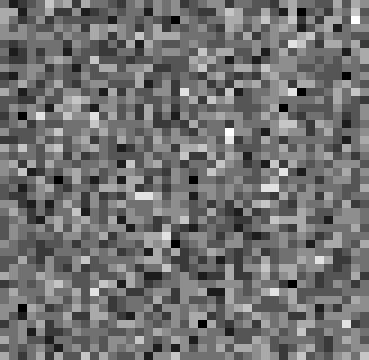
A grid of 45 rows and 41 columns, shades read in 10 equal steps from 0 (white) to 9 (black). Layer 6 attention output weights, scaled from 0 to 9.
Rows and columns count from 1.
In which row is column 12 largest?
12
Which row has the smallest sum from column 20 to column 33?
24
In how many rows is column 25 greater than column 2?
17
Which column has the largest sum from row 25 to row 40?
25
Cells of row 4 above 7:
2
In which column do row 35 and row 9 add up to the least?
30
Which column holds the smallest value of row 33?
36
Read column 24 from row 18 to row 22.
4 4 3 6 2
